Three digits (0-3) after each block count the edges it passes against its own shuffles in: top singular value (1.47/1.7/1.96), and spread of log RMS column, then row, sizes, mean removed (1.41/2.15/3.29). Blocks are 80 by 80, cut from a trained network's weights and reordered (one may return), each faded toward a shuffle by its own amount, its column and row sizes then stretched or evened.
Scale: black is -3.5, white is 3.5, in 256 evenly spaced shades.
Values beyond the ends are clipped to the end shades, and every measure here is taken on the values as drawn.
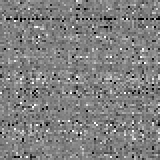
1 1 2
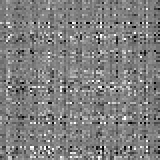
3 2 3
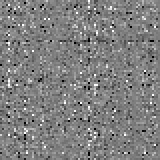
0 2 1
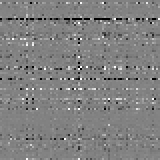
3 1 3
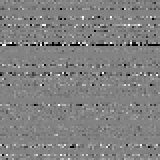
3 0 3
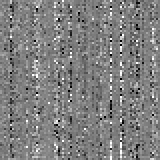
2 3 0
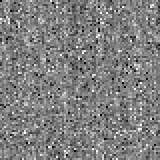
0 0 0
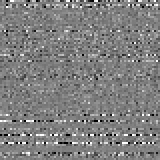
2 0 3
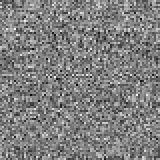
2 0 1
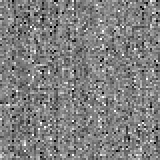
1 1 0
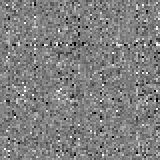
0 2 1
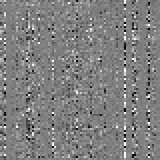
2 3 1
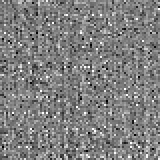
1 0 1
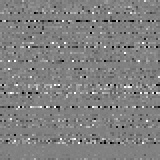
1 0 3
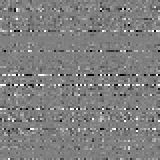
2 1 3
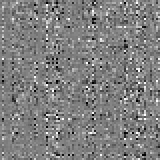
0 3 2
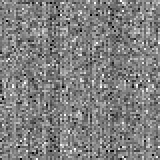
2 0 1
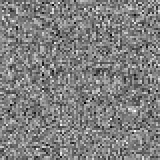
2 1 0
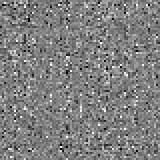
0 2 1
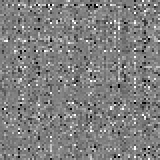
0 2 2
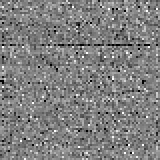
1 1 1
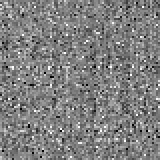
0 0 1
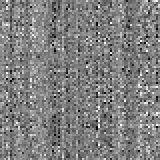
2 2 1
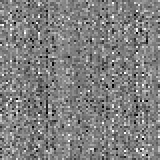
1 2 1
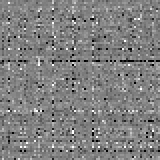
3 2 2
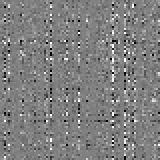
2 3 2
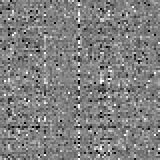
1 2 0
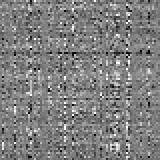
2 3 0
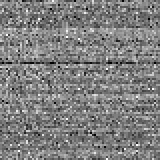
3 1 1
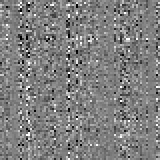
1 3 1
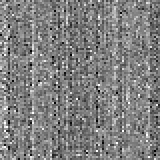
3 2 0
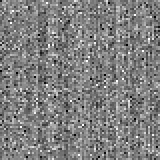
2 0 0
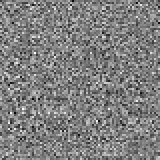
2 1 1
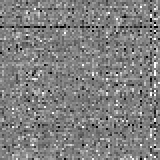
1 2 1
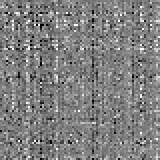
3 2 2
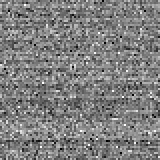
2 0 0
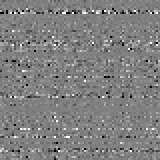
1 1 3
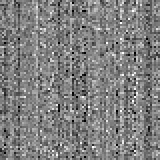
3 2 1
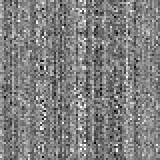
3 2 0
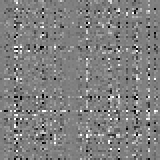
1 3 2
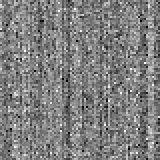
3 1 0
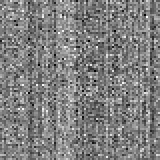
3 1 1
